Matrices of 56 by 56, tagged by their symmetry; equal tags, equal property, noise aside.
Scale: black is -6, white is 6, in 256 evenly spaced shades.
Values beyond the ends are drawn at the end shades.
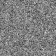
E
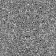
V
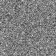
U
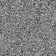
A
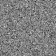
U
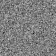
U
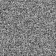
E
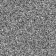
U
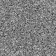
A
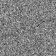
A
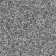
U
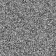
E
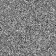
U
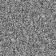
A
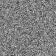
E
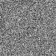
U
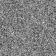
A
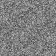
A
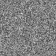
A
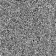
E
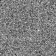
U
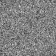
A
